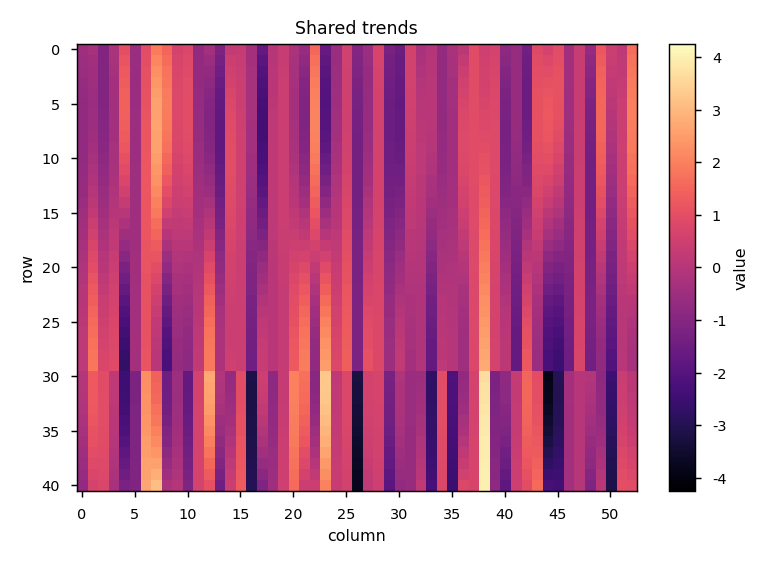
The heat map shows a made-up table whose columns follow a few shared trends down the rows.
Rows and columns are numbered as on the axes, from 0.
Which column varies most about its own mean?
23
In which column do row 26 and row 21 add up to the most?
38
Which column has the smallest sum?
26
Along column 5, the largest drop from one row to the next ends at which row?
30
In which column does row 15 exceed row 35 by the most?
44
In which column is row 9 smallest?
17
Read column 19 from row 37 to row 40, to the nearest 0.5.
0.5 0.5 0.5 0.5
